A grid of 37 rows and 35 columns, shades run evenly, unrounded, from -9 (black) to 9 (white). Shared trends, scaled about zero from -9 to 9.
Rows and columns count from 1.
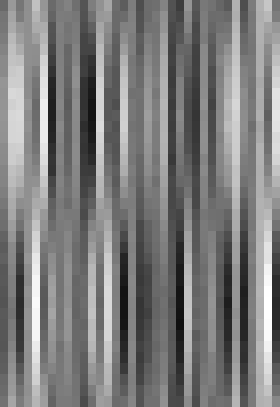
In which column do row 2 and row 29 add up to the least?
23
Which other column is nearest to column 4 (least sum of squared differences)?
17
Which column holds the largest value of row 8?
6
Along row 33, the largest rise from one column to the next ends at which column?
24
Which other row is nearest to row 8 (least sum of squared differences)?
14
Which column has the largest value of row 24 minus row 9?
12
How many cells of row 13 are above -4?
30
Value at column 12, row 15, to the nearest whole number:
-6
